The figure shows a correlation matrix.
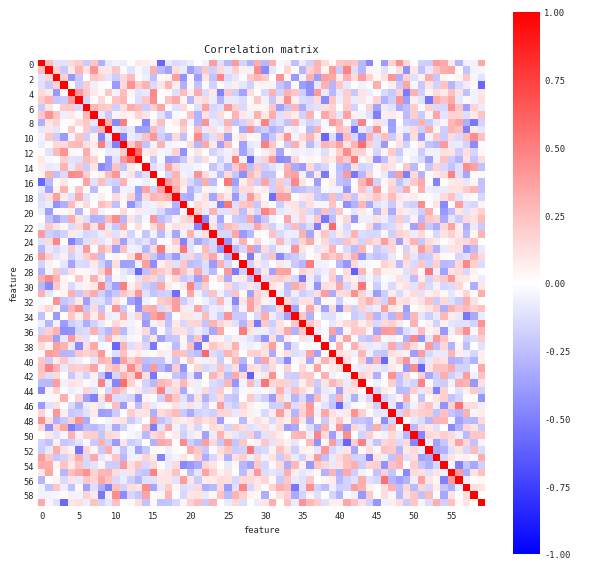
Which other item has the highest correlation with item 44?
16
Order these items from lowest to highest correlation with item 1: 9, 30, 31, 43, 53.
30, 43, 31, 9, 53
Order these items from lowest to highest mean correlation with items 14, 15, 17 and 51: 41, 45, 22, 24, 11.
41, 24, 11, 45, 22
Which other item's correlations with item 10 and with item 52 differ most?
38
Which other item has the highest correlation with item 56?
46
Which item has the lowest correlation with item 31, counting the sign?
18
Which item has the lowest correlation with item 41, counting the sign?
51
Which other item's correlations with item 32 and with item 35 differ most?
29
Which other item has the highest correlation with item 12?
13
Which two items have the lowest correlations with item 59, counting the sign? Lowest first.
3, 45
